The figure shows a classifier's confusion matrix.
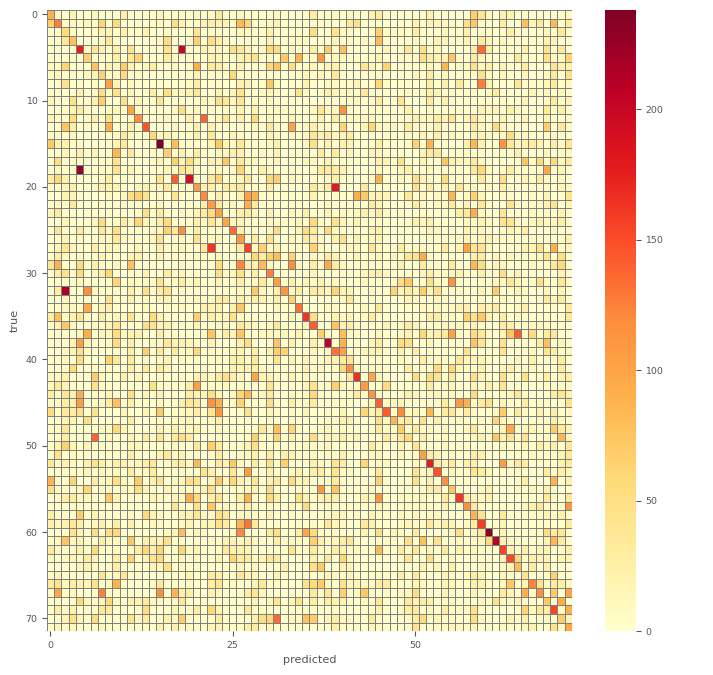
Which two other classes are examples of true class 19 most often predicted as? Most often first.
17, 45
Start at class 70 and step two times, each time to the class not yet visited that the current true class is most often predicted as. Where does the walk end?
55
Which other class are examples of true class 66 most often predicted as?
9
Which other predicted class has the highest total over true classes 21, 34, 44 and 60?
26
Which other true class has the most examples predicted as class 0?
54
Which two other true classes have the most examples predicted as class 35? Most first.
60, 70
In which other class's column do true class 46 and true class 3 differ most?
48
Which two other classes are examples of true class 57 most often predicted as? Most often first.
71, 22
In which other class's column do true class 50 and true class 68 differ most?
70
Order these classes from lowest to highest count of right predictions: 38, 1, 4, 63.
1, 63, 4, 38
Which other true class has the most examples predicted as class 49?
31
